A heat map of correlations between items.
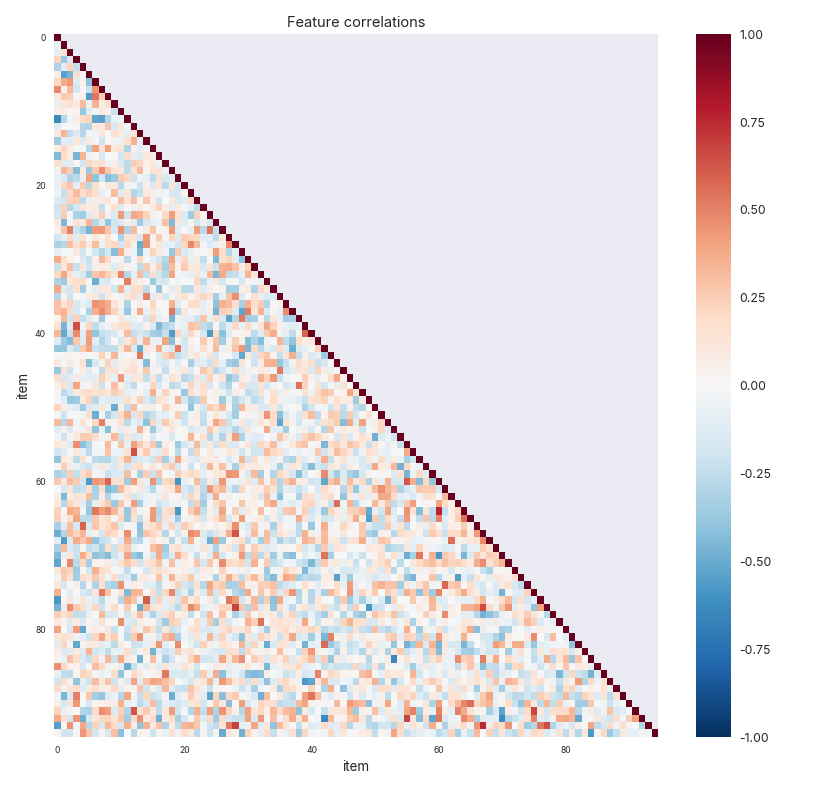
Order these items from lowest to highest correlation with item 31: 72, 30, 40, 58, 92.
40, 92, 72, 58, 30
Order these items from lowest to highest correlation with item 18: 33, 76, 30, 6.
33, 76, 6, 30
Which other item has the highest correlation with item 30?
37
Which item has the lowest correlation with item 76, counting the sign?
0
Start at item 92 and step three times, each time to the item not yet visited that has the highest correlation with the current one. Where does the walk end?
64
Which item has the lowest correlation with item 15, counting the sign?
83
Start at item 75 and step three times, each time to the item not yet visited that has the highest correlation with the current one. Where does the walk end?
56
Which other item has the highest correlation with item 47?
38
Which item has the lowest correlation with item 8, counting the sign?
5
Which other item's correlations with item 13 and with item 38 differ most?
29
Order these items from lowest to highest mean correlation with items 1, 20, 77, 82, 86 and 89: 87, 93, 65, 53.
53, 65, 87, 93
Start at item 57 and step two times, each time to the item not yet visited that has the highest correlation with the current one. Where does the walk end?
42
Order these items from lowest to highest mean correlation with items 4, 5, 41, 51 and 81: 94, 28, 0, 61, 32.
32, 0, 28, 61, 94
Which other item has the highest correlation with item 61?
74
